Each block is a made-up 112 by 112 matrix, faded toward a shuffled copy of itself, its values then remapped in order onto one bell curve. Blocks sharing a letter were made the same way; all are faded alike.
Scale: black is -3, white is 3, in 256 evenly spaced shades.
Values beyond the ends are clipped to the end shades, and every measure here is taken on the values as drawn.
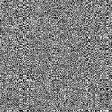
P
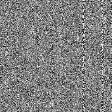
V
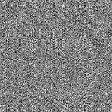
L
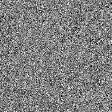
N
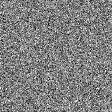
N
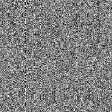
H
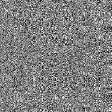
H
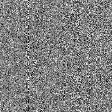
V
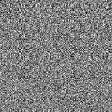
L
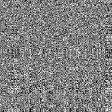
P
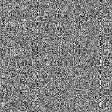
H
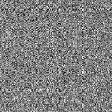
P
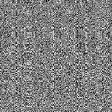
P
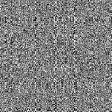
P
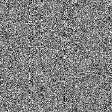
V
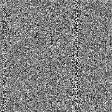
V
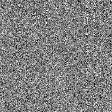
V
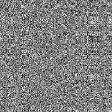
P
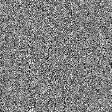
V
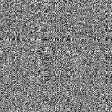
P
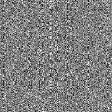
H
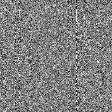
V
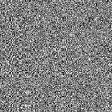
L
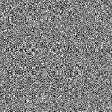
L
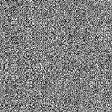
L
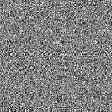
L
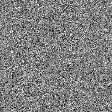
N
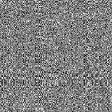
P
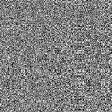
L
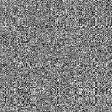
P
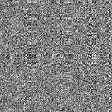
P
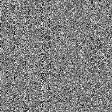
V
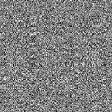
L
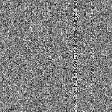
H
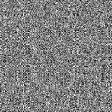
L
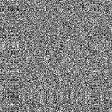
L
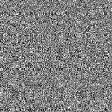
L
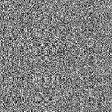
L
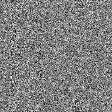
N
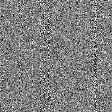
V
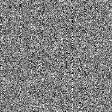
V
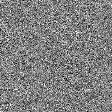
N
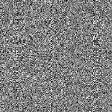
H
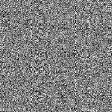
H
